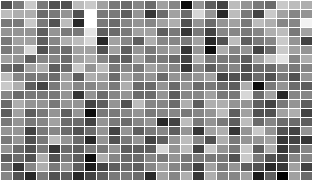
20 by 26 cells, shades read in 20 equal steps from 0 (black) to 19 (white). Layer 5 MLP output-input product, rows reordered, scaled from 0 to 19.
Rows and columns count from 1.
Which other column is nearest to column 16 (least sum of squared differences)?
18
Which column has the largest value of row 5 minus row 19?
8
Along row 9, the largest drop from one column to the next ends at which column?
19
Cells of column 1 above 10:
7
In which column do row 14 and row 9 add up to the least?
14
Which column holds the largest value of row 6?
3
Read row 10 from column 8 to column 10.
10 11 9
